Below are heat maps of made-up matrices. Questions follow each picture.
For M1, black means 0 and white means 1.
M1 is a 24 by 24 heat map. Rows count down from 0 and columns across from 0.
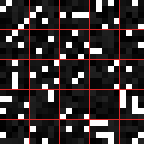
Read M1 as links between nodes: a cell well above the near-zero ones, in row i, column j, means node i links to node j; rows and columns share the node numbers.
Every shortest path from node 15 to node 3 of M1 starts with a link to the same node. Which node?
node 20
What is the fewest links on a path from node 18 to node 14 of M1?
3
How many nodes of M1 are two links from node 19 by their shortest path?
5
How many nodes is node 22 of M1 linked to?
5
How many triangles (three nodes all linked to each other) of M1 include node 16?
2
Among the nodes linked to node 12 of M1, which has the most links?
node 2
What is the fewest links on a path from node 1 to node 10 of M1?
7
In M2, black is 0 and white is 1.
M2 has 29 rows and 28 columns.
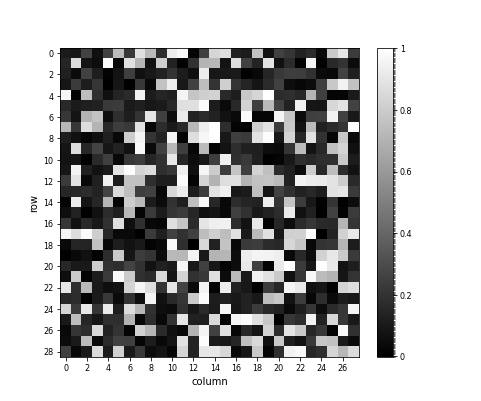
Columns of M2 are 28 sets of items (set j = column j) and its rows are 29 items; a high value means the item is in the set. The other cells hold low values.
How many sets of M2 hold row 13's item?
9
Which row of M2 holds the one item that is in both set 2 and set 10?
22
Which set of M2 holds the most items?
13
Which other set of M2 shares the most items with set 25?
11
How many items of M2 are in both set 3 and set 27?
3
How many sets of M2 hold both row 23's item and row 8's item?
3
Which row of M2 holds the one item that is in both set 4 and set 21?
14
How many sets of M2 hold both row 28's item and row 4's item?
4
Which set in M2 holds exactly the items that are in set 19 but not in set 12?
16
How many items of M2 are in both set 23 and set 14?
9
